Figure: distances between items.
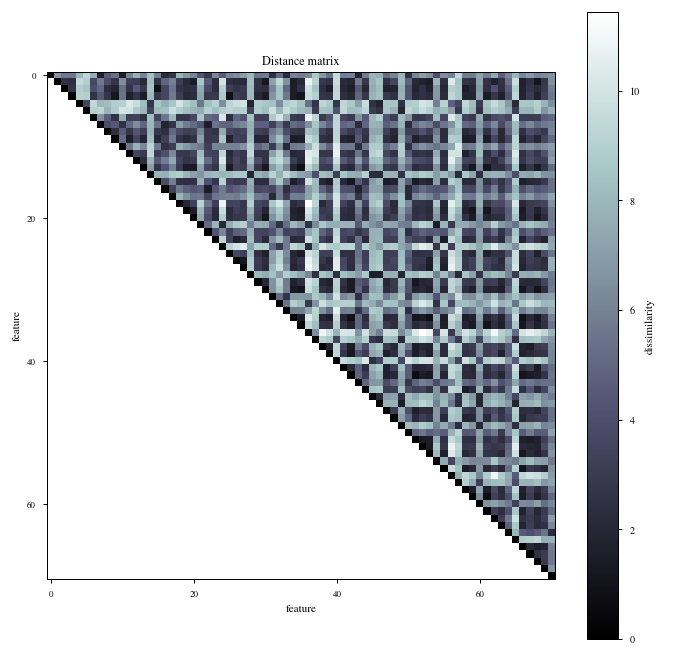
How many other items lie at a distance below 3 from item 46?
10
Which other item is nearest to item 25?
3
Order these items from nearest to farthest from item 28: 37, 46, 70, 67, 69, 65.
46, 37, 65, 70, 69, 67
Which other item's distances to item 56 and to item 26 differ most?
27
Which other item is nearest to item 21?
54
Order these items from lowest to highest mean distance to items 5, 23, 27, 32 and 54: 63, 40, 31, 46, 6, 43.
63, 43, 46, 31, 6, 40
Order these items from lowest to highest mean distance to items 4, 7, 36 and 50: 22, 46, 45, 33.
22, 33, 46, 45
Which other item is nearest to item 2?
15
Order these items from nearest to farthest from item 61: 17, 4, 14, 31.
17, 31, 14, 4
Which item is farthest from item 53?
36
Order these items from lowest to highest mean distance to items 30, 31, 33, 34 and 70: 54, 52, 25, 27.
25, 52, 27, 54
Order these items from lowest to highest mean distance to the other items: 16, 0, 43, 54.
16, 43, 0, 54
